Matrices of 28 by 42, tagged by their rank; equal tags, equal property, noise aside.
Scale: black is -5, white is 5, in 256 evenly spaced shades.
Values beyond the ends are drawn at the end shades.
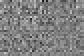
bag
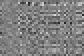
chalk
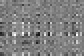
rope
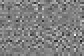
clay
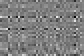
rope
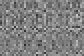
chalk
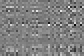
chalk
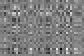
rope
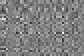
chalk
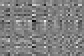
rope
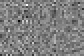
bag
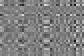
rope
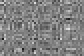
clay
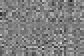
bag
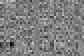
bag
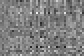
chalk
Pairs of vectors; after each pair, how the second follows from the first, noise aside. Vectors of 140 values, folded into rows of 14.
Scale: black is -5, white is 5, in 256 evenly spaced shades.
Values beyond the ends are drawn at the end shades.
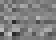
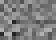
copied.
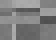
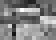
negated, scaled up.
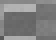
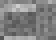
copied.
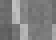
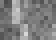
copied.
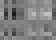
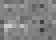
reversed, partly zeroed.
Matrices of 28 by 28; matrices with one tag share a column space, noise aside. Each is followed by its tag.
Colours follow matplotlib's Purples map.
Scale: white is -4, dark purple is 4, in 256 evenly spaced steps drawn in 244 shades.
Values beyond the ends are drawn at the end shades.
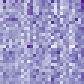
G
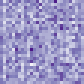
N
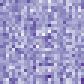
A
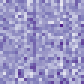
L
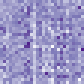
A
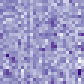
L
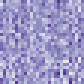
L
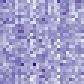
G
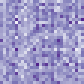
N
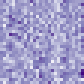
L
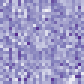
A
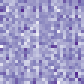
A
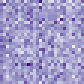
N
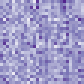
G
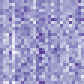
N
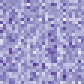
N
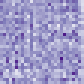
L
